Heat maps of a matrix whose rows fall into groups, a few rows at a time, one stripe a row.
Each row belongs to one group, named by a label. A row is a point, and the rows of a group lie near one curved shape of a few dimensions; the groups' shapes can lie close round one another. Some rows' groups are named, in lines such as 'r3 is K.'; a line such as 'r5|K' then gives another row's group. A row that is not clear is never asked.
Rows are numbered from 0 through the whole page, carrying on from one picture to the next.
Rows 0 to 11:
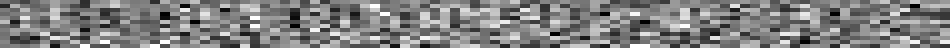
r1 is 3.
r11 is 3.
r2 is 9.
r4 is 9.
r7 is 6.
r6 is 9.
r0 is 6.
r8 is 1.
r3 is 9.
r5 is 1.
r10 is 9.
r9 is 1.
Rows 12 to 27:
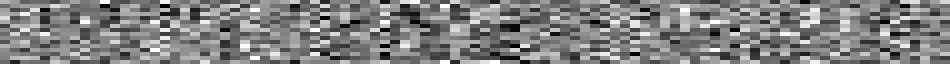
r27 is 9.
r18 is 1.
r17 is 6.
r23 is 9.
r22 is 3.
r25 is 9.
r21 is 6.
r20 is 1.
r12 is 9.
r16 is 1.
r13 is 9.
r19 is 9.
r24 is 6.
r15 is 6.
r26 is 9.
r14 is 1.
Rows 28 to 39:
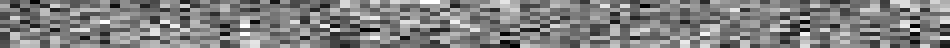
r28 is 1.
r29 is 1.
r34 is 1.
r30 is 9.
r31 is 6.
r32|3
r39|9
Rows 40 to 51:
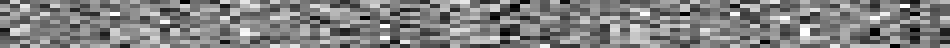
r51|9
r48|1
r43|1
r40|3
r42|6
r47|1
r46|6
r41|9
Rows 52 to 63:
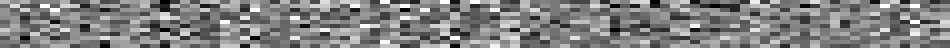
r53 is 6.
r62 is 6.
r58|3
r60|1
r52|6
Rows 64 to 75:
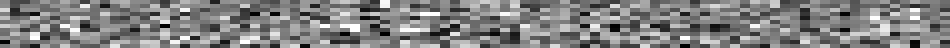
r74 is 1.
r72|9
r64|6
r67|1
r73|1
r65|6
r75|1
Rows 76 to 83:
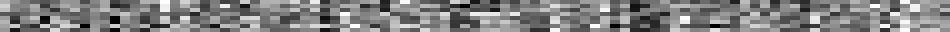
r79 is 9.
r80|1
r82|6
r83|1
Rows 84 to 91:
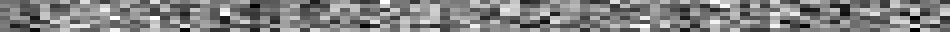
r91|1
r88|1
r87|9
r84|6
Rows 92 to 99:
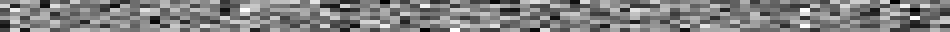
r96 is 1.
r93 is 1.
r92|9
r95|3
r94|1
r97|3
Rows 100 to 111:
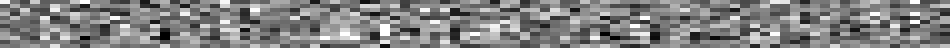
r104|1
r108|6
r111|6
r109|6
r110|6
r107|9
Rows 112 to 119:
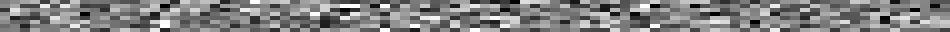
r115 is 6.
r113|6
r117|6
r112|9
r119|6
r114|1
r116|1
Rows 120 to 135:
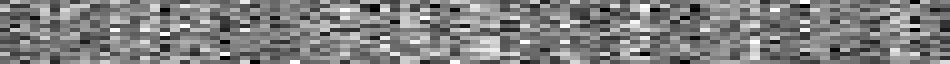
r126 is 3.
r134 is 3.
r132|9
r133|1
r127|1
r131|6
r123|6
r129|6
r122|6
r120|3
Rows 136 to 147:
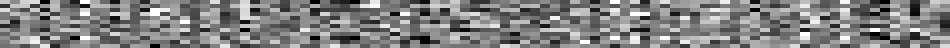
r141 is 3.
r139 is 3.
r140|1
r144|3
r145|6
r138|6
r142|9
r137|3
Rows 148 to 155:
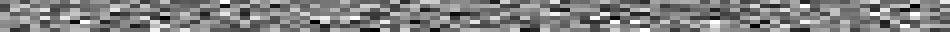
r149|3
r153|6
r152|6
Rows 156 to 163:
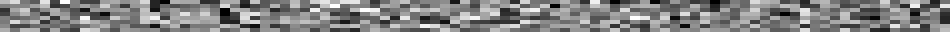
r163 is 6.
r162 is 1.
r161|9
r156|6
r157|1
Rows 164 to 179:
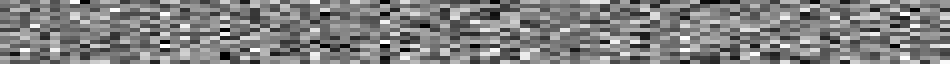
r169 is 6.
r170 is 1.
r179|9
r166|1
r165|6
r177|3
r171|3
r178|9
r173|1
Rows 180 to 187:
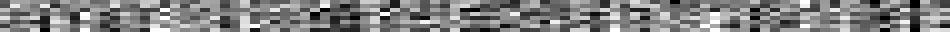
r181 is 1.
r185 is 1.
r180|3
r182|6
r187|6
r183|6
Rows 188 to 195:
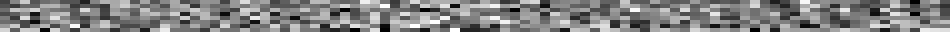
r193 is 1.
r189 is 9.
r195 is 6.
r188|3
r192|9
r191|1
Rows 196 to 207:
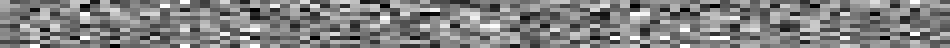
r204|1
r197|6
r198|1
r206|6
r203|1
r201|6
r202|9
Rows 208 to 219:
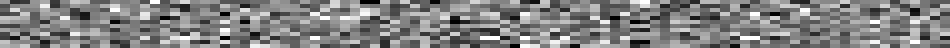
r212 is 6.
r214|6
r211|3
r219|9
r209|1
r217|3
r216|9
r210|3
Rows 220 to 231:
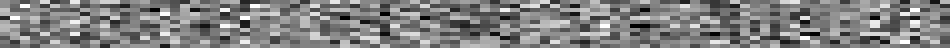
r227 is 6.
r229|3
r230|1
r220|1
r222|1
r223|9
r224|1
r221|9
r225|3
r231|6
